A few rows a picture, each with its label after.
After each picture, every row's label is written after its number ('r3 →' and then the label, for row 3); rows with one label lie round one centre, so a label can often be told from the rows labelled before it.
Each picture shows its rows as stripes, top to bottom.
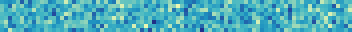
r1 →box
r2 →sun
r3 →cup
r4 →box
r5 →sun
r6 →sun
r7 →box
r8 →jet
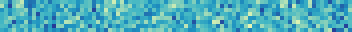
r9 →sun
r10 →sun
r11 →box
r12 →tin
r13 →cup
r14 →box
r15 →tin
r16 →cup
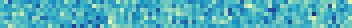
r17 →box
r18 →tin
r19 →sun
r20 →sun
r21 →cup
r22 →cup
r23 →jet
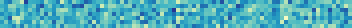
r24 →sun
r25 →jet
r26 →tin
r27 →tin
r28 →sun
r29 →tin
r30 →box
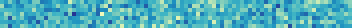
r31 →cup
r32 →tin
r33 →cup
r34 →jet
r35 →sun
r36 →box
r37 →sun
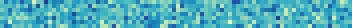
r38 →cup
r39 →tin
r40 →sun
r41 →jet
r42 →tin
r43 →jet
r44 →tin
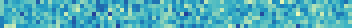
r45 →tin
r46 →cup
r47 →cup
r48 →box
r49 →jet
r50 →tin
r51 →jet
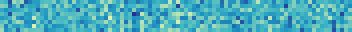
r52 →sun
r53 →box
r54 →tin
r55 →sun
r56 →cup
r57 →sun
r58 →cup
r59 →cup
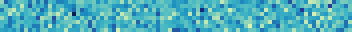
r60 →cup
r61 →tin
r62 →jet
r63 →jet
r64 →box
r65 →tin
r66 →tin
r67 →box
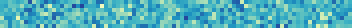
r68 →cup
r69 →jet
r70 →sun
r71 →box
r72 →box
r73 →sun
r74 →tin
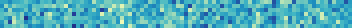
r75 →tin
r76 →sun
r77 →cup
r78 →jet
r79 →sun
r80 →sun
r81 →jet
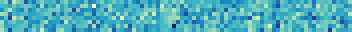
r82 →sun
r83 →tin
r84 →jet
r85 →box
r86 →sun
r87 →box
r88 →tin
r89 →tin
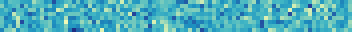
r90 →cup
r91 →box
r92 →tin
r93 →sun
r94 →tin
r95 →box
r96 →box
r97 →jet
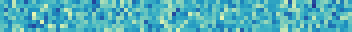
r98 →sun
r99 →sun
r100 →box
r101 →cup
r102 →cup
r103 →tin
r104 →sun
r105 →sun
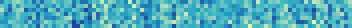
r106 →jet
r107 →tin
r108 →sun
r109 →tin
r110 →tin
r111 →jet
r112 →tin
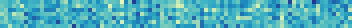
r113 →sun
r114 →sun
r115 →tin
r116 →sun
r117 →tin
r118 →sun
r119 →jet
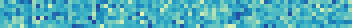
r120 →cup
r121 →tin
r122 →cup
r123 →cup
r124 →tin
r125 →sun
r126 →jet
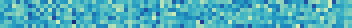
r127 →cup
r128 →sun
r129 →tin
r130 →jet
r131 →box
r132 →jet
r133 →cup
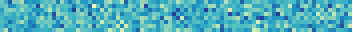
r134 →sun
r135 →tin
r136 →jet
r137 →tin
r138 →box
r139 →sun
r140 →box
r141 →sun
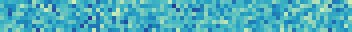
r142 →cup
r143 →tin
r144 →box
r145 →sun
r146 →tin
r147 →cup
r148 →jet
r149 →tin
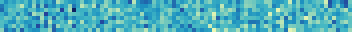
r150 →tin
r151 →tin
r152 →jet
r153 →cup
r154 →tin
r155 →cup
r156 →tin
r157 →box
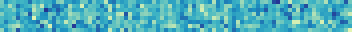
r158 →tin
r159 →cup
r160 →cup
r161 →cup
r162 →cup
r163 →box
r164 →jet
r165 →cup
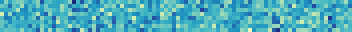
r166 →jet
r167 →sun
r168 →jet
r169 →cup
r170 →tin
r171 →tin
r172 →cup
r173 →tin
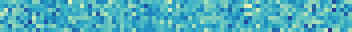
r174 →cup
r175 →tin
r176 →sun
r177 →tin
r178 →cup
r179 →cup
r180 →sun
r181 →tin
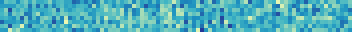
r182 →jet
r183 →tin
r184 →sun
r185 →sun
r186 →box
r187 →box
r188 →sun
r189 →jet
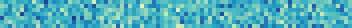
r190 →cup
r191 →sun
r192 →sun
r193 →box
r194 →jet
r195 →jet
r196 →sun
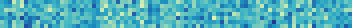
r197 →sun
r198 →sun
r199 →jet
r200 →sun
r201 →box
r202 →sun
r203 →sun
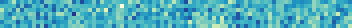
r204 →jet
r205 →cup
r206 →box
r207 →tin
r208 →cup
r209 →cup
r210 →cup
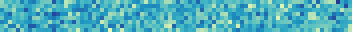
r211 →box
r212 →tin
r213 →jet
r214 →cup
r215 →cup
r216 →jet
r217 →box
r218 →cup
